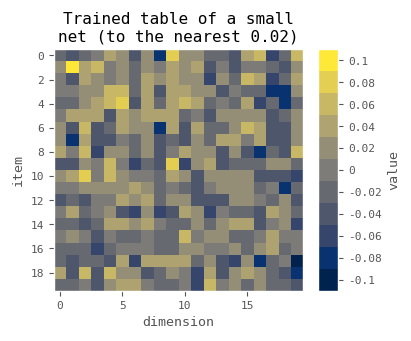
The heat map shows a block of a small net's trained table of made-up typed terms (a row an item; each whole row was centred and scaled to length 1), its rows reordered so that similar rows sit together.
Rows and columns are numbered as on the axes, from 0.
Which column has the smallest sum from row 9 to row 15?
19
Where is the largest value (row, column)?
1, 1
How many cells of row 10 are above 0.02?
4
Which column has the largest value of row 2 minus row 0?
8
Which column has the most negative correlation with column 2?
18
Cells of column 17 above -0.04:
13
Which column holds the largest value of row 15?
10
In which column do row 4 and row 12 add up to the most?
5
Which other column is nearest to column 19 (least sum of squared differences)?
11
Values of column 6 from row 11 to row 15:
0.04 0.02 -0.06 0.02 -0.02
